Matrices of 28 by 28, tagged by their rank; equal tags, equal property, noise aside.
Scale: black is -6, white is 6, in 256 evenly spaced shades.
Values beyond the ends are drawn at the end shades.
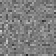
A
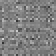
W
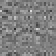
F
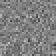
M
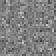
A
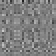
F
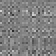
F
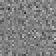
M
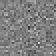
A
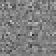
A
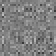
F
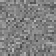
M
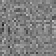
A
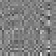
F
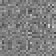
W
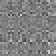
F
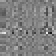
F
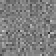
A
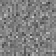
M
